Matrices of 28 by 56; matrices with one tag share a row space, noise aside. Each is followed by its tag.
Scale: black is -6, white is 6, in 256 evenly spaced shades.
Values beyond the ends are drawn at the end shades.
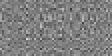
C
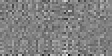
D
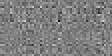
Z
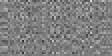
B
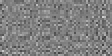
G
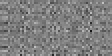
B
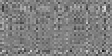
G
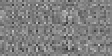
D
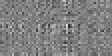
D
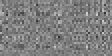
G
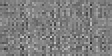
B
